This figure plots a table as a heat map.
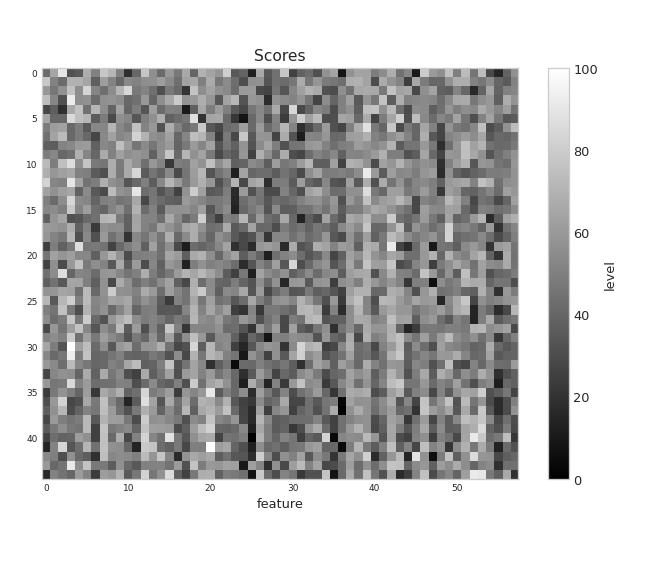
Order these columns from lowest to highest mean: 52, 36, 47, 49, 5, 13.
36, 47, 52, 13, 49, 5
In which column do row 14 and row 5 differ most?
45
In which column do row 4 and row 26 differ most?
2
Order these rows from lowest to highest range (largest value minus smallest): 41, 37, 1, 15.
1, 15, 37, 41
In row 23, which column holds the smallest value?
47
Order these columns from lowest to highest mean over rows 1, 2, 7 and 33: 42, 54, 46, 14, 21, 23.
23, 21, 14, 54, 46, 42
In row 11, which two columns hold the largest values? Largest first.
39, 11
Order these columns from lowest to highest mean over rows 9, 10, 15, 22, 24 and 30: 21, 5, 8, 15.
21, 15, 8, 5
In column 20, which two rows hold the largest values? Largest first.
41, 35
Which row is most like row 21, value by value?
4
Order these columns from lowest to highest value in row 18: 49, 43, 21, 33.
33, 21, 43, 49
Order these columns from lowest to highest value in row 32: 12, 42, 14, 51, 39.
51, 12, 14, 42, 39
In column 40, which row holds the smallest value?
42
